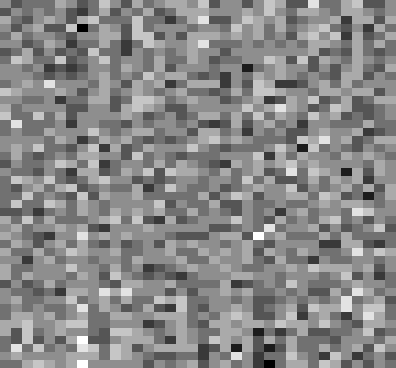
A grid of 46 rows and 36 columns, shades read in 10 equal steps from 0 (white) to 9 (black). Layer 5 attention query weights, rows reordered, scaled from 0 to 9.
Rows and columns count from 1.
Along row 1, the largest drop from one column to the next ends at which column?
29
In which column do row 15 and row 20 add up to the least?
24
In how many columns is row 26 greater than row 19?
14
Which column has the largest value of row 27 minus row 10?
26
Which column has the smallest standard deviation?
36
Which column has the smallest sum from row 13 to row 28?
13
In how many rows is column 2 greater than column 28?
15
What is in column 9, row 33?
5
